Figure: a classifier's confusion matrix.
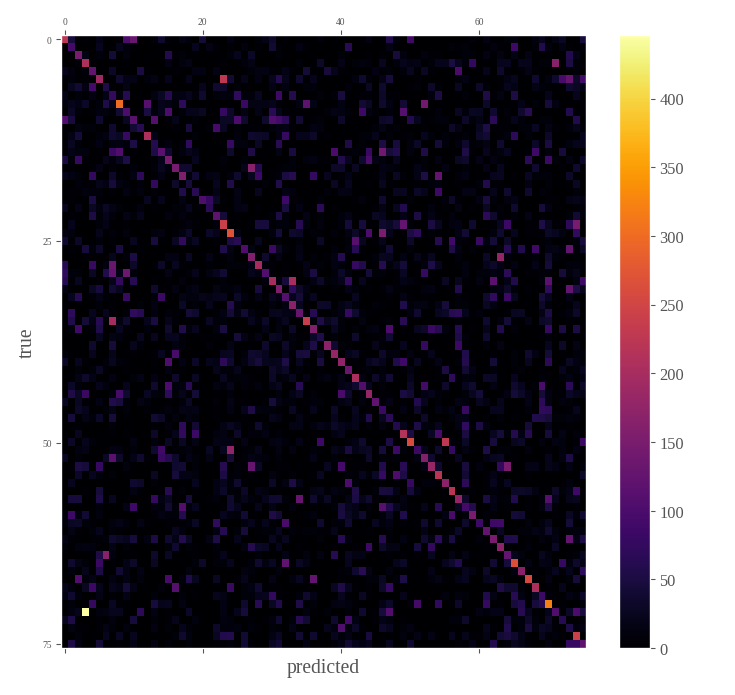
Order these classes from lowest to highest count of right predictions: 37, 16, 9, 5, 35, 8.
37, 9, 16, 5, 35, 8
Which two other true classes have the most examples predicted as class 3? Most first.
71, 44
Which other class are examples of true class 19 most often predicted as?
54
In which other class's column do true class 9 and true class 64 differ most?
6
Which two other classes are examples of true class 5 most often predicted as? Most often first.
23, 73
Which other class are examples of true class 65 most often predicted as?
32
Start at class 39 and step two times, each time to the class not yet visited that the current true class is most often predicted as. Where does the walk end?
27
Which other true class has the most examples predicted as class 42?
25
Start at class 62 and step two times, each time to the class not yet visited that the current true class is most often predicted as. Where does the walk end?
40
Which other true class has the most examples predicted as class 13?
10
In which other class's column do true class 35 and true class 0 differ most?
7
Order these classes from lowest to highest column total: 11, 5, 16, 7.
11, 16, 5, 7
